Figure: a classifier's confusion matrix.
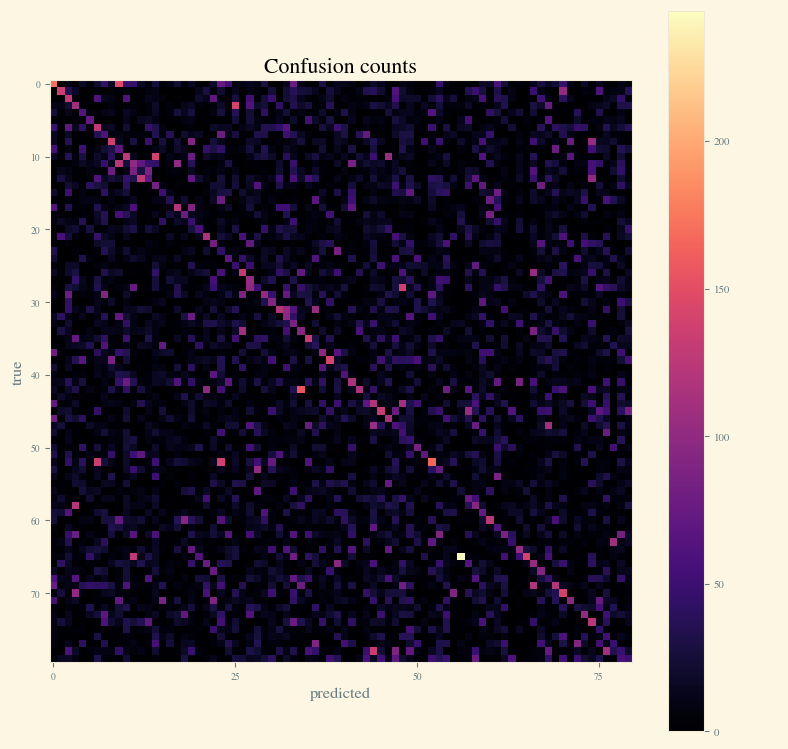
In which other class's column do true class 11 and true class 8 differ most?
9
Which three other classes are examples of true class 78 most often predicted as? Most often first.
44, 76, 47
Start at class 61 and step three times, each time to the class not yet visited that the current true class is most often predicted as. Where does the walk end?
76
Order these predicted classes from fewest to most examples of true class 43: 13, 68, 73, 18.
13, 73, 18, 68
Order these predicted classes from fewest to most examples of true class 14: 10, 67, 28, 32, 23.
32, 23, 10, 28, 67
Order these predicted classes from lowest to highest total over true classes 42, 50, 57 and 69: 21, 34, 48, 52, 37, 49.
52, 37, 49, 48, 21, 34
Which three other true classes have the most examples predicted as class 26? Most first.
34, 29, 21
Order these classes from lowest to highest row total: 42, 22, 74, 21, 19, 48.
19, 48, 22, 21, 74, 42
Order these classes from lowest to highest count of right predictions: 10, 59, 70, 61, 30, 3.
61, 59, 30, 3, 10, 70
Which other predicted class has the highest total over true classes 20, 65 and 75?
56
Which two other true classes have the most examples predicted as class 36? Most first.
31, 77
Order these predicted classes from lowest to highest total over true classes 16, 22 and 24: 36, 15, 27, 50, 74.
15, 74, 50, 27, 36
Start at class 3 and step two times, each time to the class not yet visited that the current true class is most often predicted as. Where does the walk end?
58
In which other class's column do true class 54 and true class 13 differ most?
12
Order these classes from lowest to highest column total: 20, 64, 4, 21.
20, 64, 4, 21
